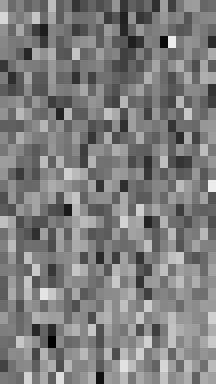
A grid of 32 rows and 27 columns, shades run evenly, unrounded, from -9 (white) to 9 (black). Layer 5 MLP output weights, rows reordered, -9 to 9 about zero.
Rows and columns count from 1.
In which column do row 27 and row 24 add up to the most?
12
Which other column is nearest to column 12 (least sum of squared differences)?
2
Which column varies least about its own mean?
25
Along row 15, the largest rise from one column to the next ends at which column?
19
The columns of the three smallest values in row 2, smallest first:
1, 5, 7
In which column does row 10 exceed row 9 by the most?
16
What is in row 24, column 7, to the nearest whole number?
3
